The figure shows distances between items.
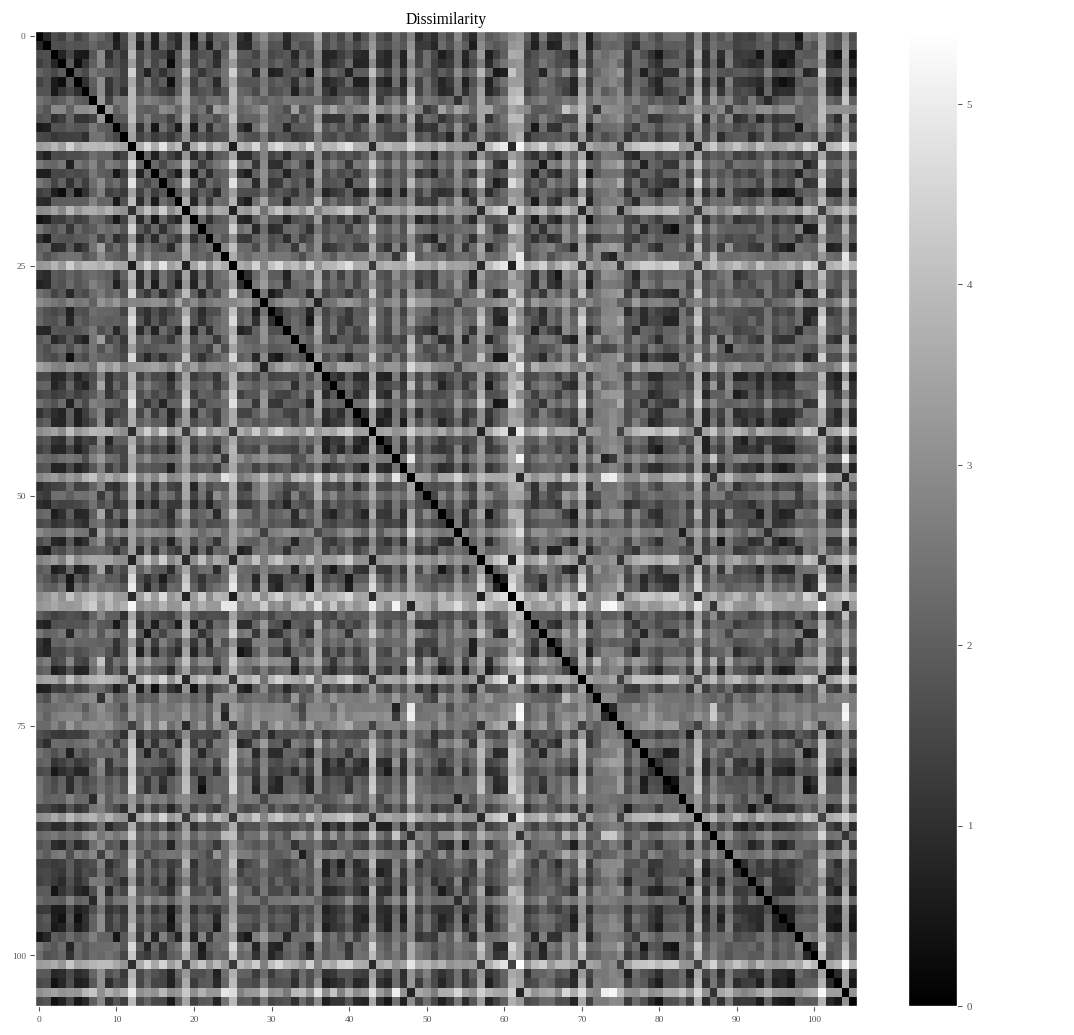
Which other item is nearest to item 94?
83
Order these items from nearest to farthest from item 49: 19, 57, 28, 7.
7, 28, 57, 19
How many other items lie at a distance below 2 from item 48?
3
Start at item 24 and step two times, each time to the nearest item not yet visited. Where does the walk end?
73
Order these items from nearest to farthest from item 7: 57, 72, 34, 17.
17, 34, 72, 57
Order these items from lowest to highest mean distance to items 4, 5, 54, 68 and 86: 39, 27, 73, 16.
39, 16, 27, 73
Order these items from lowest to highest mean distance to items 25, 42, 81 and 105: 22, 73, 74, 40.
22, 40, 73, 74
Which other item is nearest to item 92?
84
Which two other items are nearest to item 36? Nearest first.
29, 54
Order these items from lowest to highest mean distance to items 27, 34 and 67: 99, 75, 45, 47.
45, 47, 99, 75
